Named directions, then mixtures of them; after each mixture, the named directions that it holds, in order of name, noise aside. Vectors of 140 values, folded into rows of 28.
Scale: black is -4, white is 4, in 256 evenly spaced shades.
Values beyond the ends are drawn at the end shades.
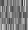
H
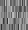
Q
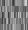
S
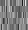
H, Q.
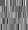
H, Q.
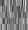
H, Q.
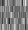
H, S.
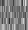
H, S.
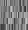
H, Q.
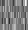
H, S.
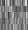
Q, S.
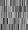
Q.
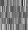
H.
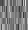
H, Q.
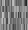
S.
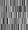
Q.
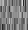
H.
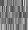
H.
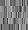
Q.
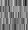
H, S.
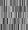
Q.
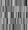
S.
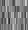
S.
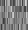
Q, S.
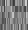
Q, S.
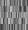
H, Q.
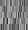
Q, S.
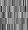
H, S.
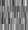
H, S.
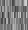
S.
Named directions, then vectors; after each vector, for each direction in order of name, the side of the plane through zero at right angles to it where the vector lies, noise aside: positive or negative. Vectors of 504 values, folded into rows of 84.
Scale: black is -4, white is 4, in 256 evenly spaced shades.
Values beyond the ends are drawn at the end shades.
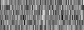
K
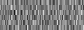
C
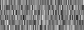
negative, positive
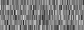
positive, negative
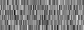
positive, negative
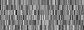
negative, positive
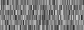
positive, negative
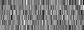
negative, negative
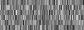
positive, negative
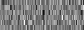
negative, negative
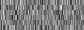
negative, positive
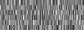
positive, negative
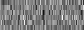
negative, negative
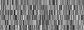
positive, negative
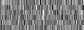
positive, positive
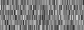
positive, negative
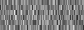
negative, positive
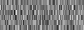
positive, negative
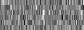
positive, positive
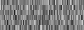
positive, negative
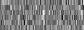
positive, positive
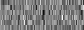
negative, negative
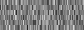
negative, positive
